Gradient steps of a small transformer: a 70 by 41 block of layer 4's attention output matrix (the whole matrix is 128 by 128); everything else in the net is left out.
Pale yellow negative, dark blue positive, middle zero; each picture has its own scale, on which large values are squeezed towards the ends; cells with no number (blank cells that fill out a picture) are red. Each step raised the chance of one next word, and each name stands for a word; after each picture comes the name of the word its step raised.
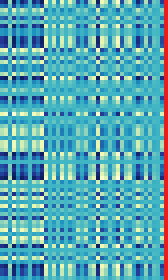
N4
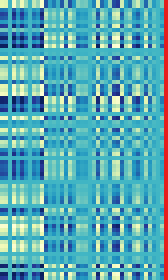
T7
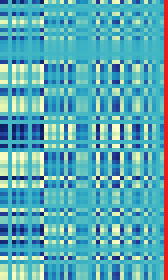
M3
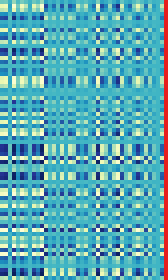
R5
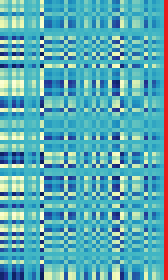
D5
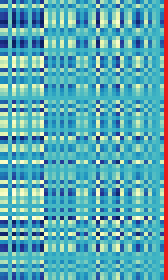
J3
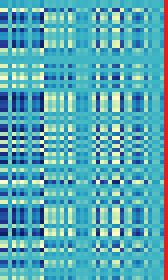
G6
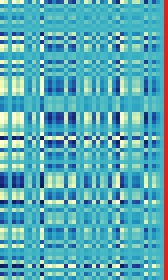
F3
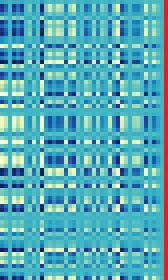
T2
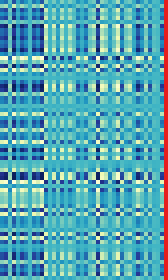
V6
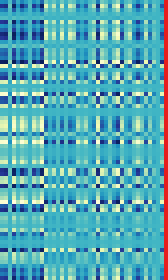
T2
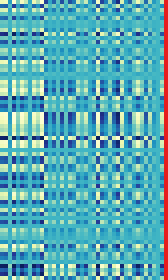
F3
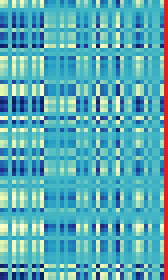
T7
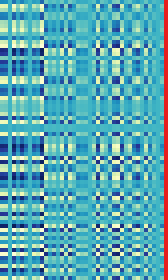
R5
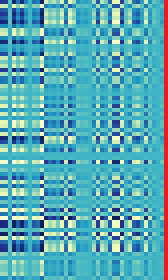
J3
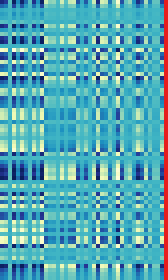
N4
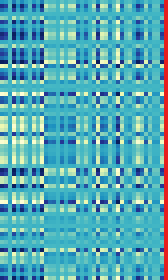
T2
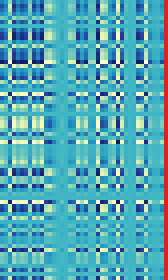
T2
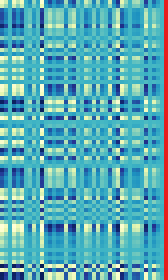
T7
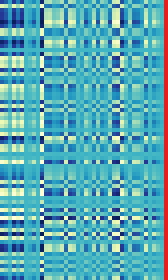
J3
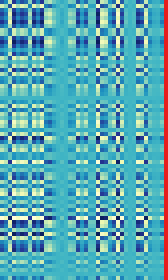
J3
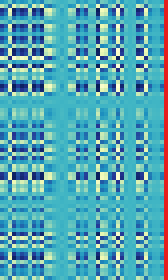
V6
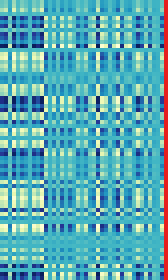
T7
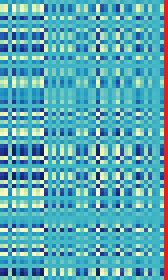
R5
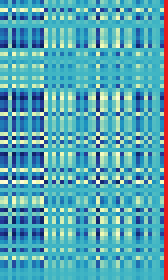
G6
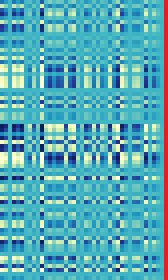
M3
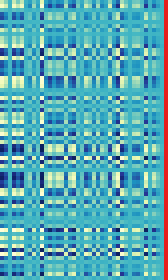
R5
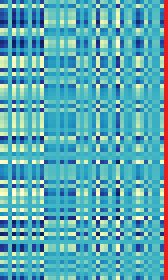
J3
